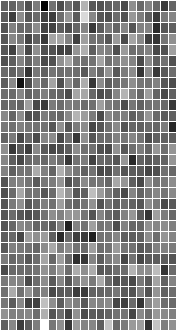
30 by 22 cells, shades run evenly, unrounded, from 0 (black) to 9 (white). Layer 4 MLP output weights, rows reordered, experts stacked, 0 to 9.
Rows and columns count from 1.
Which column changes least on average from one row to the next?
1
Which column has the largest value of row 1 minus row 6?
11
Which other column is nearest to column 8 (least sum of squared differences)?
12
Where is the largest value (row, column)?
30, 6
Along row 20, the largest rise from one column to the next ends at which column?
20
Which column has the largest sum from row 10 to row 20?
8
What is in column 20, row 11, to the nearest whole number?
4
